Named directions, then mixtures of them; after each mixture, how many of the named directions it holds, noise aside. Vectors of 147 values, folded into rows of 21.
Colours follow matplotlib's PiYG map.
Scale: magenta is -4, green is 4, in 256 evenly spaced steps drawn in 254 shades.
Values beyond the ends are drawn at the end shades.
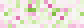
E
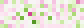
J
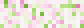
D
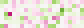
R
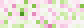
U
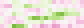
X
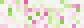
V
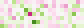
two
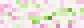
four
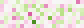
three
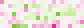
two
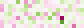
three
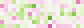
three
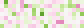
one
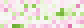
four
